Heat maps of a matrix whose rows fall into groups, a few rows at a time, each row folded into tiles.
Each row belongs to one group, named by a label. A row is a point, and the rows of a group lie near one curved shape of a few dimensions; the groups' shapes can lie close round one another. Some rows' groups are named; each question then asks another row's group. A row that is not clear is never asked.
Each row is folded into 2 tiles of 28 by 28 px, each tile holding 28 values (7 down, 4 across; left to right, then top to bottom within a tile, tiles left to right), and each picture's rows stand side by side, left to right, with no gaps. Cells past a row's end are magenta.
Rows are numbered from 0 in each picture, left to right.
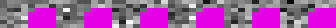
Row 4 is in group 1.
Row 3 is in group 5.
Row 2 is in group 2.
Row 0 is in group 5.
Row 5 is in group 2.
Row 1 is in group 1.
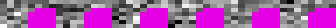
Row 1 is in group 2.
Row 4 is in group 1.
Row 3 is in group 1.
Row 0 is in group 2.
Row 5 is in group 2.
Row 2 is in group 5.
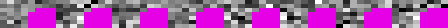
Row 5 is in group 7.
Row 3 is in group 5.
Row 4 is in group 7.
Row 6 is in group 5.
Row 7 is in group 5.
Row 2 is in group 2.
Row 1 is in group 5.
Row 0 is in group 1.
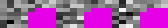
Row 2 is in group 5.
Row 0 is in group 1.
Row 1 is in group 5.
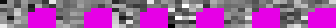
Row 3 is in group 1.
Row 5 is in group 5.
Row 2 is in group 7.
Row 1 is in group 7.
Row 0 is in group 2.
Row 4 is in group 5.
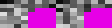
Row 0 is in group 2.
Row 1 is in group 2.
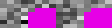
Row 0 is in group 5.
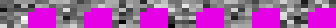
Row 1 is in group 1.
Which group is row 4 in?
1
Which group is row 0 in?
5
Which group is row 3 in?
1
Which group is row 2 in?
1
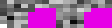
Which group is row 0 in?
2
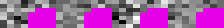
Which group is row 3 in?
7
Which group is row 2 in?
5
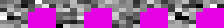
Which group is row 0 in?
7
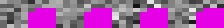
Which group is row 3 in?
5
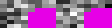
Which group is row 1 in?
2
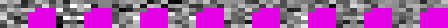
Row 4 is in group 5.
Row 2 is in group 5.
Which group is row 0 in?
7
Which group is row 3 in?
2
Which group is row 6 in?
1
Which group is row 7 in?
1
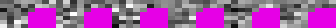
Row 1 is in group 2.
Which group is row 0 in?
2
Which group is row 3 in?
5
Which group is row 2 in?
1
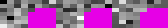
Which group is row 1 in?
5
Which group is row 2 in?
1
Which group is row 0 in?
2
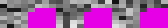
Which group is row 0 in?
2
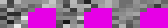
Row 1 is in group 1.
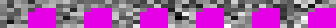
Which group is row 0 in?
1
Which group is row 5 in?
5
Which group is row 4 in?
2
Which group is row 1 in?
1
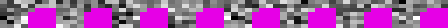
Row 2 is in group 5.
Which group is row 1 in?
2
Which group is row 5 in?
7
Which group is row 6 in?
2
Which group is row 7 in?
2
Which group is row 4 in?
7
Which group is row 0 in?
5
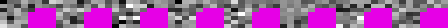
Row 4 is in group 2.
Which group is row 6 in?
5
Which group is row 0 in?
2
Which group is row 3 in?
2
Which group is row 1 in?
7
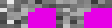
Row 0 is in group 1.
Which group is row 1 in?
7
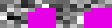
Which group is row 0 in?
7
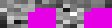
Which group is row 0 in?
1
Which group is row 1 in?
2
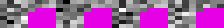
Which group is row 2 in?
5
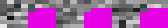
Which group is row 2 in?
2
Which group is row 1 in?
5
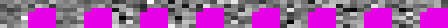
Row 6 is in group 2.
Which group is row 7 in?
2
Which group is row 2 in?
7
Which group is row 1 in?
5
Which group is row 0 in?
5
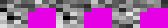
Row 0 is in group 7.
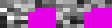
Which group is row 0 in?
1
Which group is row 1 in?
7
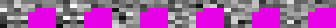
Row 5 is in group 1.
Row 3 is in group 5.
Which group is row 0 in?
1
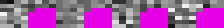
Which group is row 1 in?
5
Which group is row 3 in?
1
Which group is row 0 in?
2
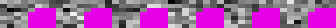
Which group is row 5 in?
1
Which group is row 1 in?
2
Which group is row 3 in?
2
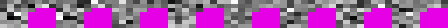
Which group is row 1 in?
7
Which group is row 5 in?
5
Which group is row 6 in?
7
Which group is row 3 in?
2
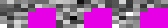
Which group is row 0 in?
2
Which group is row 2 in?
2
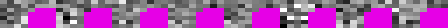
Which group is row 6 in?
2
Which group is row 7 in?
1
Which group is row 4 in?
7
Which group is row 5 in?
1
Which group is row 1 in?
7
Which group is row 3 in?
7
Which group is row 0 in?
5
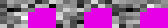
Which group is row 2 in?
2
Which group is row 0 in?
5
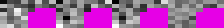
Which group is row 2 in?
2
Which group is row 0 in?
2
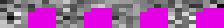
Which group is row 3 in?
5
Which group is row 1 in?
1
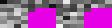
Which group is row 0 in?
2
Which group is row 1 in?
2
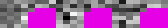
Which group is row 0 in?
5
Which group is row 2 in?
2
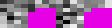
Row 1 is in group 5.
